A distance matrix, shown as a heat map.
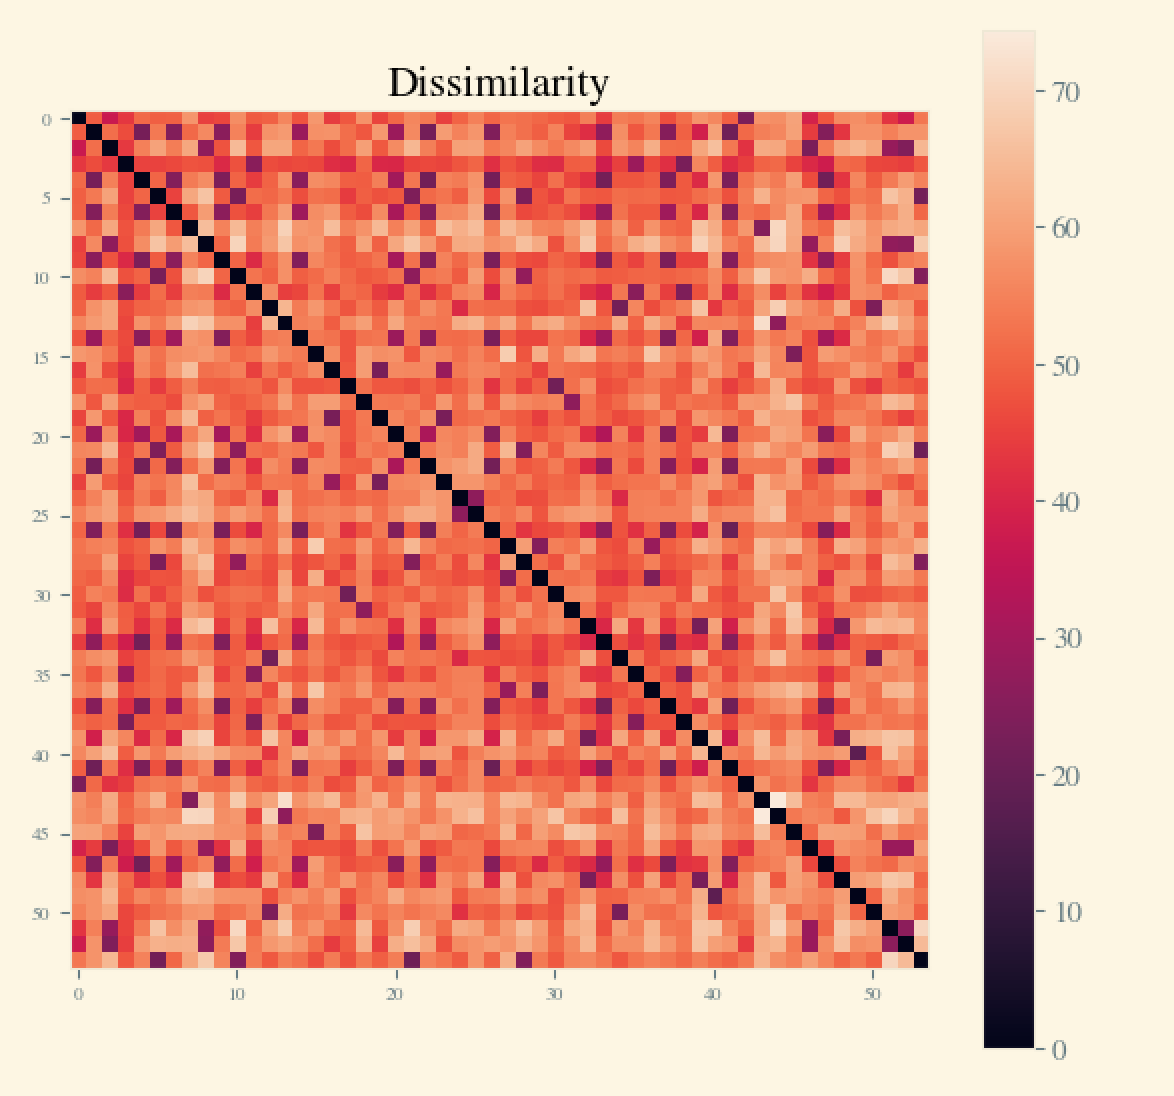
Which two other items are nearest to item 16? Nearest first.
19, 23
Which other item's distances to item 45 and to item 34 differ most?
12
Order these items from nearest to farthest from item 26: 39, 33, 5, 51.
33, 39, 5, 51
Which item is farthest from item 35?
8
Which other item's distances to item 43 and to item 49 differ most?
40
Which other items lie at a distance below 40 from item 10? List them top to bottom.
5, 21, 28, 53
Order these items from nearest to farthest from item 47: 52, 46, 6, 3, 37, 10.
37, 6, 3, 46, 10, 52
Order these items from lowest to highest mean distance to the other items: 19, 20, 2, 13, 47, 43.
47, 20, 19, 2, 13, 43
